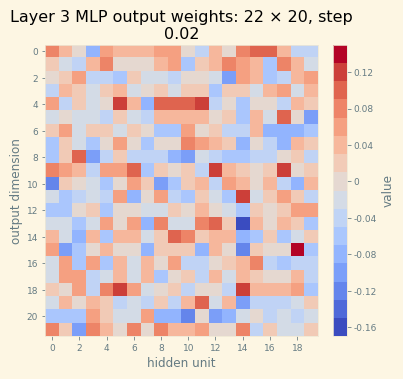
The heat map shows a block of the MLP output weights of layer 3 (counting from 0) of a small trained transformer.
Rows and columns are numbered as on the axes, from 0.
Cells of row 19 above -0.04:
13
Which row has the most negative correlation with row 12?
0
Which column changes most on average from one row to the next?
17
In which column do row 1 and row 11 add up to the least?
10
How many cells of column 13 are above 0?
10
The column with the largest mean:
5
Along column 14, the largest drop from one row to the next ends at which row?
19
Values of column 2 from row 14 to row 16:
-0.08 -0.06 -0.06
